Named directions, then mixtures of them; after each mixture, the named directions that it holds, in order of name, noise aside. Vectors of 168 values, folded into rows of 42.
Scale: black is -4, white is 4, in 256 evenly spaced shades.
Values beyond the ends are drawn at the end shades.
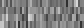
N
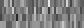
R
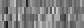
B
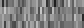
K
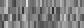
B, N.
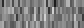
K, R.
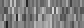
B, R.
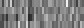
N, R.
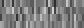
K, R.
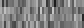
K.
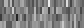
R.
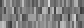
N, R.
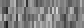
B.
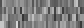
N, R.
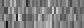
B, R.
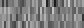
K.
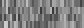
B, K.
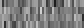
K.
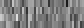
N, R.
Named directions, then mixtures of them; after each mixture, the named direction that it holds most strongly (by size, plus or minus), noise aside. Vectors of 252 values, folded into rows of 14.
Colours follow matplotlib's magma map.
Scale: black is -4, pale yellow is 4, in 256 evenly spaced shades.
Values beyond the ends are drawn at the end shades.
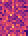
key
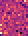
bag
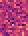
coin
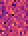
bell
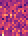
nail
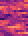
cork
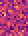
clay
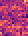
cork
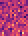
nail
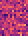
nail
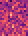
key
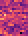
cork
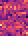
cork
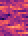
cork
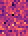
bell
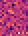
clay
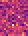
key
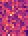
key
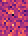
bell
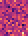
coin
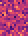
clay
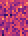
nail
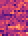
cork
